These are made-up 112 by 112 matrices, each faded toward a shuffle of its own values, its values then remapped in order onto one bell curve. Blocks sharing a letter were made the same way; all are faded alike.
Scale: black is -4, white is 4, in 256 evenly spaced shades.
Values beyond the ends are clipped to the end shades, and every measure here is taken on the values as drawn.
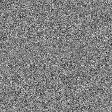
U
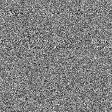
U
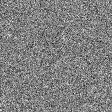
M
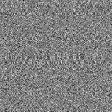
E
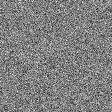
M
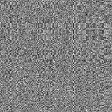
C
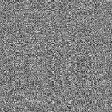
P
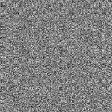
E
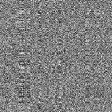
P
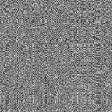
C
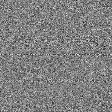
U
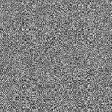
P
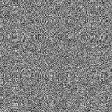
P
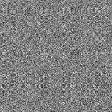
P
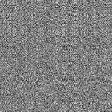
P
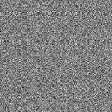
P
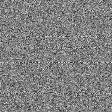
U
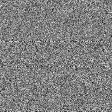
U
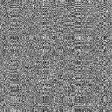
C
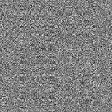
E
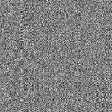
P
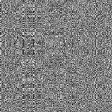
C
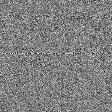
U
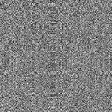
E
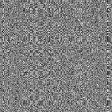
C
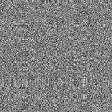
E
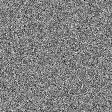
M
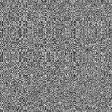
C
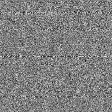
U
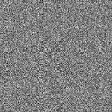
P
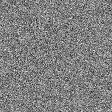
M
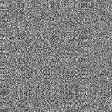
E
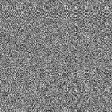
P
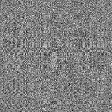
E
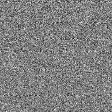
U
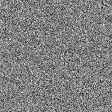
M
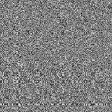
E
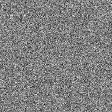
U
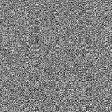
E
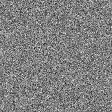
M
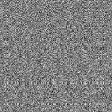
E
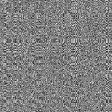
C
